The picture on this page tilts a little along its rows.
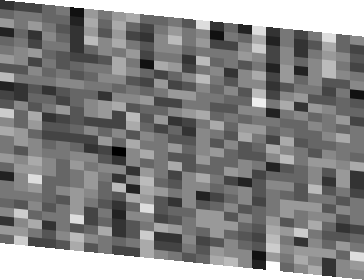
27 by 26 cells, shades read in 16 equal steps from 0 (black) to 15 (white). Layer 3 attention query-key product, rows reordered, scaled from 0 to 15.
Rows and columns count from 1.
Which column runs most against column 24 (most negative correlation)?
6
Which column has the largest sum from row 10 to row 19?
15
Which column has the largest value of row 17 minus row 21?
13
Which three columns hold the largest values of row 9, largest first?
19, 1, 21
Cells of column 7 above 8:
6
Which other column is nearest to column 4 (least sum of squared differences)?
5
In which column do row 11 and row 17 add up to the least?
2
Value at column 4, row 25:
3
